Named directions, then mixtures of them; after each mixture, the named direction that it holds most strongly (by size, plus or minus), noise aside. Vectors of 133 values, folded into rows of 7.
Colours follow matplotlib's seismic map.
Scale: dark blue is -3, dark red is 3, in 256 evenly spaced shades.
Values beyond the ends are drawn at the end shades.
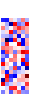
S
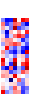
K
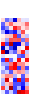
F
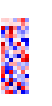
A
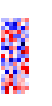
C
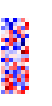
C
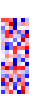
K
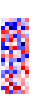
C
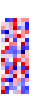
K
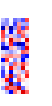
A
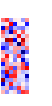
S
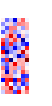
F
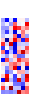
F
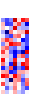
K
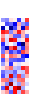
C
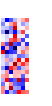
F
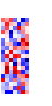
A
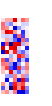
F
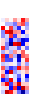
A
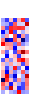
S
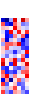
K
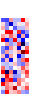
C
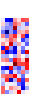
K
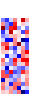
A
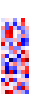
A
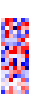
K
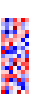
K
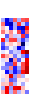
C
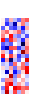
C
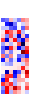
C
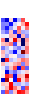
S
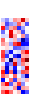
A
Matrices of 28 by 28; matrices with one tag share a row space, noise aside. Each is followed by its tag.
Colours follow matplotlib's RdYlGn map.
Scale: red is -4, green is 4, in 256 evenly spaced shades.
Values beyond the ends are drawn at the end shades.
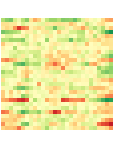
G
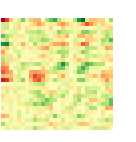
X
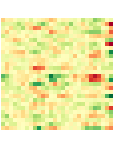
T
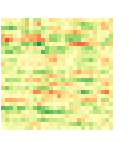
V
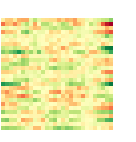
G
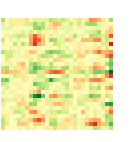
T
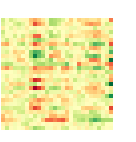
T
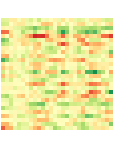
X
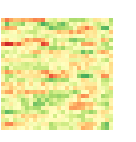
V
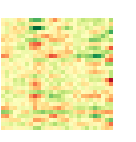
T
